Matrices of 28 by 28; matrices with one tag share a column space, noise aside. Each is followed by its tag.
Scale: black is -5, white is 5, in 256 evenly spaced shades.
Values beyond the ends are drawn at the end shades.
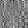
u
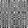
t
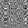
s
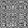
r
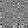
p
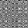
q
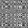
r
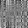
u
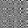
q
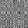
t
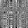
t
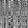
u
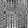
t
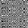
q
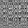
s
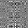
p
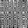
t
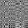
p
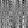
u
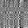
t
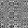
p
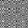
q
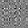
s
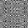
q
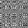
r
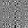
p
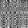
t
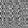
s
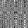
t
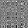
p
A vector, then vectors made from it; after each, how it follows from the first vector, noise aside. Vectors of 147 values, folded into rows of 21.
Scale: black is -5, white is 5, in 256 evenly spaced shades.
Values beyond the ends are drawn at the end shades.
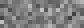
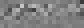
wrapped around, negated, partly zeroed.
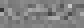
wrapped around, negated, partly zeroed.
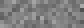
reversed, shrunk.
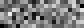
reversed, negated, scaled up.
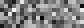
reversed, negated, scaled up.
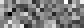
wrapped around, scaled up.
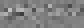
wrapped around, negated, partly zeroed.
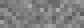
shrunk.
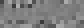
wrapped around, negated, partly zeroed.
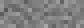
wrapped around, shrunk.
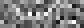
wrapped around, scaled up.
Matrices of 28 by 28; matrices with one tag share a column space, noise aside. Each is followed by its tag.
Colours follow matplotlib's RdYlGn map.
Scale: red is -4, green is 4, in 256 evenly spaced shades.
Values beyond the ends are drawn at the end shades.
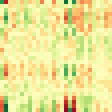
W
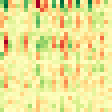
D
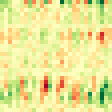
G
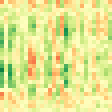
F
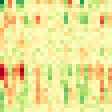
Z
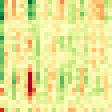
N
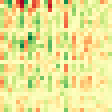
D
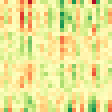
W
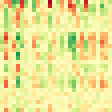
D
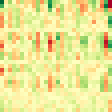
D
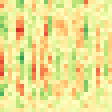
F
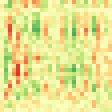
F
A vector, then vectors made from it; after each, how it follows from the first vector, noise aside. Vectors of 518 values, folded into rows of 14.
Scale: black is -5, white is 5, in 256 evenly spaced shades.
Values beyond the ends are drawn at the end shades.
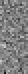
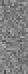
shrunk.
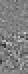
negated, partly zeroed.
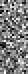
negated, scaled up.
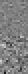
partly zeroed.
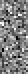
wrapped around, scaled up.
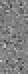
partly zeroed.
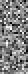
wrapped around, scaled up.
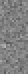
shrunk.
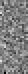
copied.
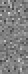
negated, partly zeroed.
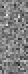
wrapped around, negated.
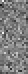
wrapped around, negated.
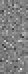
negated, partly zeroed.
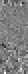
negated, partly zeroed.
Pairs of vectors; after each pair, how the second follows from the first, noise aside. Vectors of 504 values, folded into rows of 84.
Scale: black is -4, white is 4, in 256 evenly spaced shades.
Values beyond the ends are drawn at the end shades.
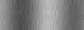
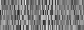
sign-scrambled.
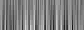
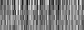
reversed, negated.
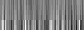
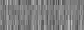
wrapped around, shrunk.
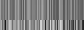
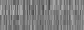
wrapped around, shrunk.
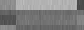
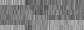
wrapped around, shrunk.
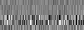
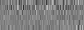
wrapped around, shrunk.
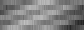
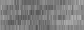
wrapped around, negated, shrunk.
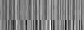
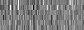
reversed, negated, partly zeroed.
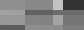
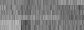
reversed, negated, shrunk.
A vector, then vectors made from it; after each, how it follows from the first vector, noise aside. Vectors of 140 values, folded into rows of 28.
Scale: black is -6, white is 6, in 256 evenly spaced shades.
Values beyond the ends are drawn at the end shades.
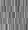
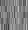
sign-scrambled.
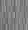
negated, shrunk.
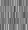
sign-scrambled.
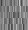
reversed.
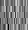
negated, scaled up.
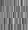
reversed.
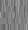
negated, shrunk.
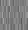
wrapped around, shrunk.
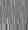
partly zeroed.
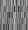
sign-scrambled.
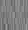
negated, shrunk.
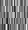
negated, scaled up.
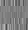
partly zeroed.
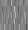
partly zeroed.
